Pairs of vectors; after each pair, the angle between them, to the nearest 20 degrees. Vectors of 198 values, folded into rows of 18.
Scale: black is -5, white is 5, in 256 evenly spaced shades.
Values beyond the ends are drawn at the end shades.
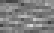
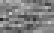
140 degrees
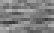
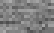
40 degrees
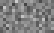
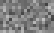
80 degrees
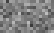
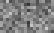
160 degrees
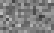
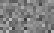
60 degrees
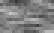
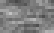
20 degrees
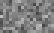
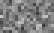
20 degrees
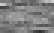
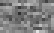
140 degrees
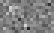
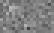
20 degrees
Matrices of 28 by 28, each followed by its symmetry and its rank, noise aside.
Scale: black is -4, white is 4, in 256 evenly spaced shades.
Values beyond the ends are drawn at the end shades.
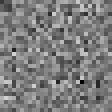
symmetric, rank six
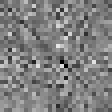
no symmetry, rank five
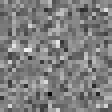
no symmetry, rank six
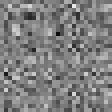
antisymmetric, rank four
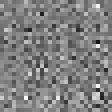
no symmetry, rank five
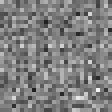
no symmetry, rank six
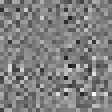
no symmetry, rank four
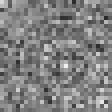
symmetric, rank six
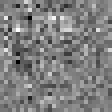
antisymmetric, rank four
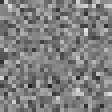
no symmetry, rank six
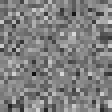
antisymmetric, rank four
